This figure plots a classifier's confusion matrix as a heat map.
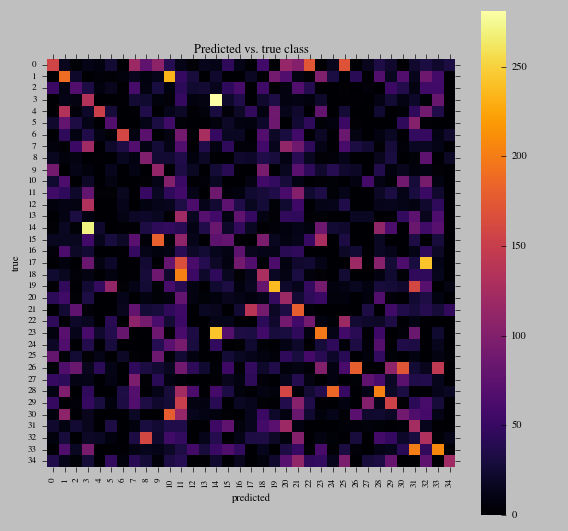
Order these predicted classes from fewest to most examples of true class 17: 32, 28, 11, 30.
30, 28, 11, 32
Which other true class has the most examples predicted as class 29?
26
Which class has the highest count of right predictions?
19
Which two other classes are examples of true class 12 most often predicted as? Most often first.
3, 15
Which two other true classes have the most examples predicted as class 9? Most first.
15, 0
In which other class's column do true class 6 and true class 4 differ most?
13
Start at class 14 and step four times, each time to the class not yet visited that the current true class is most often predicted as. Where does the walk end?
20
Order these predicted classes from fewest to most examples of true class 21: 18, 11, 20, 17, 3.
3, 20, 11, 18, 17
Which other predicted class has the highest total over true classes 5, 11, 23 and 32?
14
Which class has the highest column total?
11
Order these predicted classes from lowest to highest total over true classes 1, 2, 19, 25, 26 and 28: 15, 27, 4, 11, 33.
27, 4, 15, 33, 11
